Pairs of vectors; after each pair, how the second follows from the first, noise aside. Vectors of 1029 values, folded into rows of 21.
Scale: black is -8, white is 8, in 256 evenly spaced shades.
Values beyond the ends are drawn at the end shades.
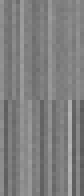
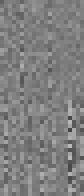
sign-scrambled.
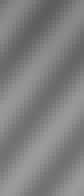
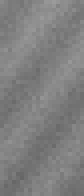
negated, shrunk.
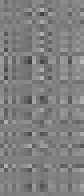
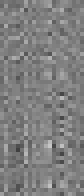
wrapped around, negated.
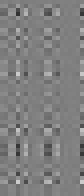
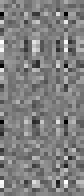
reversed, negated, scaled up.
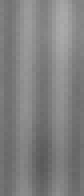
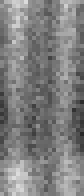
wrapped around, scaled up.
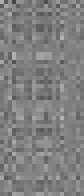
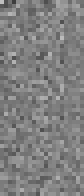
sign-scrambled.
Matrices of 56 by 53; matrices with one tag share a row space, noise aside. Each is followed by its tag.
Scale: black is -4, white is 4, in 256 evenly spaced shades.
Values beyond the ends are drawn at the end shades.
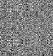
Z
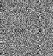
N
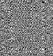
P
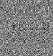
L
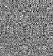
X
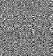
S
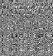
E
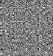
N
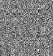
L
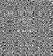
S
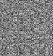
E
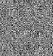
E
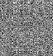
E
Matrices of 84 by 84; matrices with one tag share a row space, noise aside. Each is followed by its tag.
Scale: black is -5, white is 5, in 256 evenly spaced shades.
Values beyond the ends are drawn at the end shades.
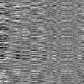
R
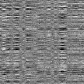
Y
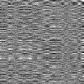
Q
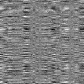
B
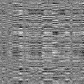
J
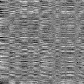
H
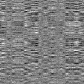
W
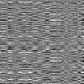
Q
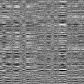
Y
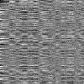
H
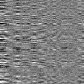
R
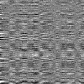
H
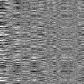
R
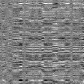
J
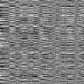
H
